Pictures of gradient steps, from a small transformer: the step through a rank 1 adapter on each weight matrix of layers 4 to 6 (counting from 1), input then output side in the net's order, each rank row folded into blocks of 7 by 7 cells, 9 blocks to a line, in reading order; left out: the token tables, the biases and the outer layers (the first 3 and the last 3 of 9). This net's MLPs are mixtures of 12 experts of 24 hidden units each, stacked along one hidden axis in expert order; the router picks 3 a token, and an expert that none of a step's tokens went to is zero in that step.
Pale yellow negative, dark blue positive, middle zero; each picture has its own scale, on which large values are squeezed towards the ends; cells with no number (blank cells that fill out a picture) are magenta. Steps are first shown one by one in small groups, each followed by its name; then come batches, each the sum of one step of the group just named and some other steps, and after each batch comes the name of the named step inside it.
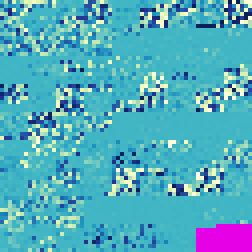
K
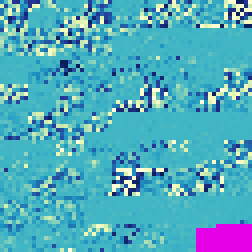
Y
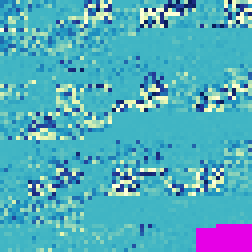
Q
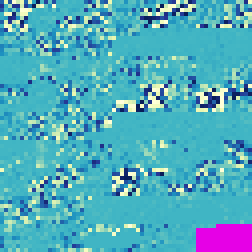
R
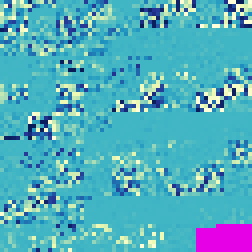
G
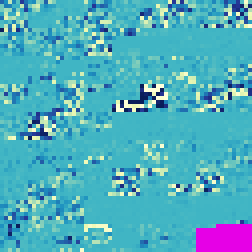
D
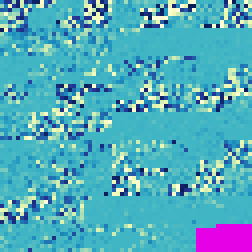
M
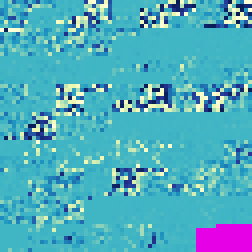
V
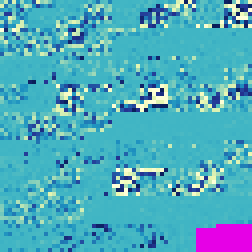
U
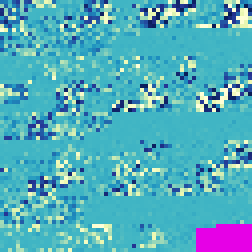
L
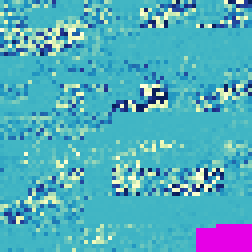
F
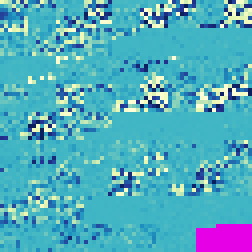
V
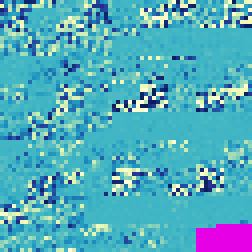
Y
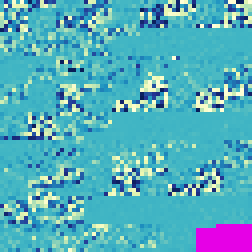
G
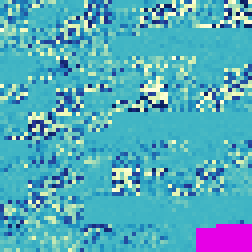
Y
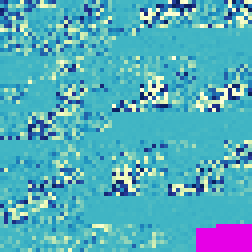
L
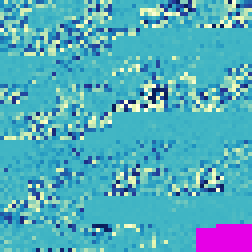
Q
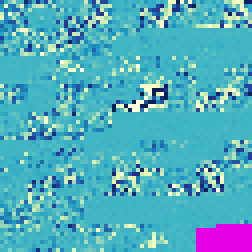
L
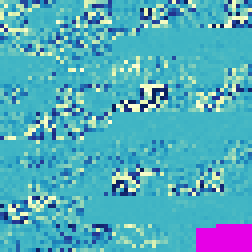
V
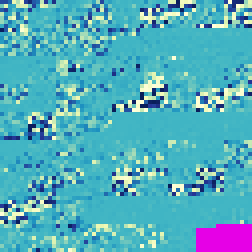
G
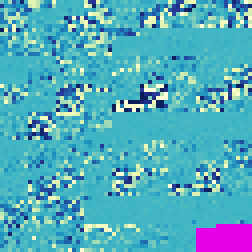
D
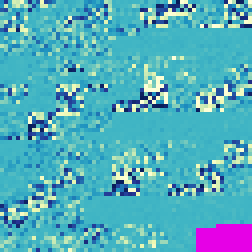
G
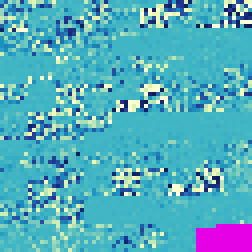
Q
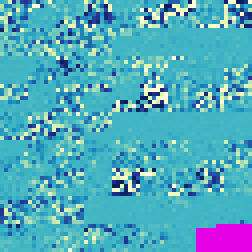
Y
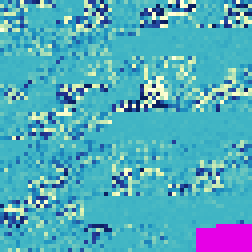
M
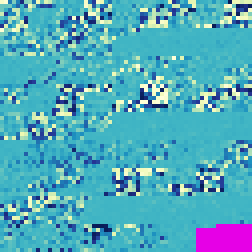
U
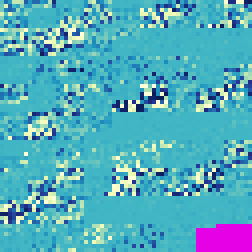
F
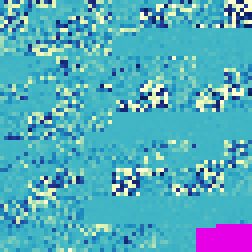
Y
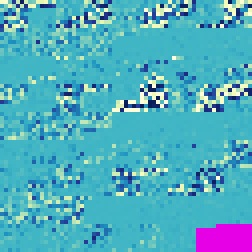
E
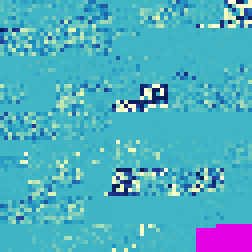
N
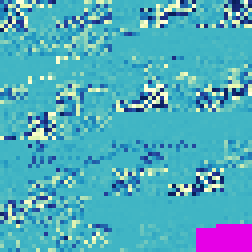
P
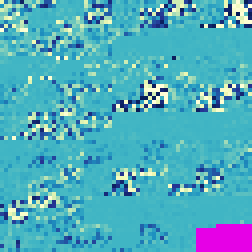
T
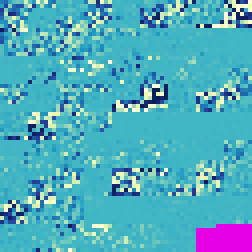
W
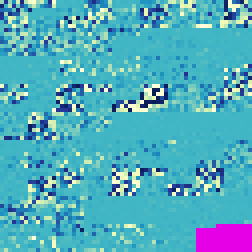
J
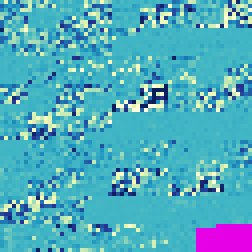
W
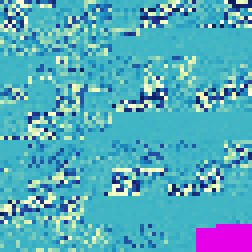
P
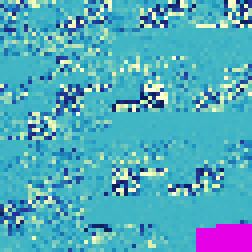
J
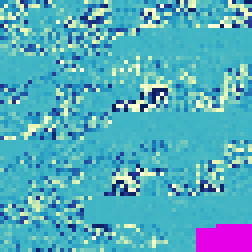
T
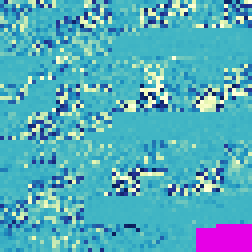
J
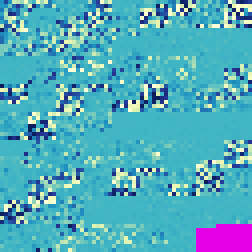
W
